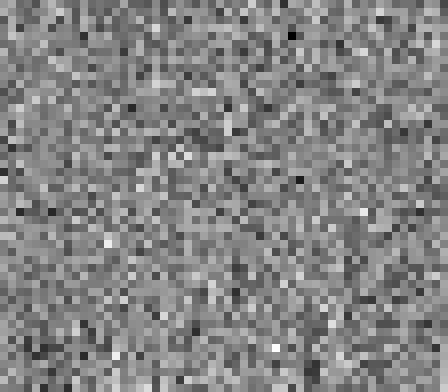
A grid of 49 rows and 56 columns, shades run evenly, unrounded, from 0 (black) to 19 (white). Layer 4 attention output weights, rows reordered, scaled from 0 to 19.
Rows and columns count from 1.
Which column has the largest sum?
15
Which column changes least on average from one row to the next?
39
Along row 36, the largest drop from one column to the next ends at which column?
37
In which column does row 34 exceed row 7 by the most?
43
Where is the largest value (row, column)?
44, 35
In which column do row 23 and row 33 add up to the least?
38
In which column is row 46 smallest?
40
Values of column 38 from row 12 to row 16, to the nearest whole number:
11 13 10 7 9
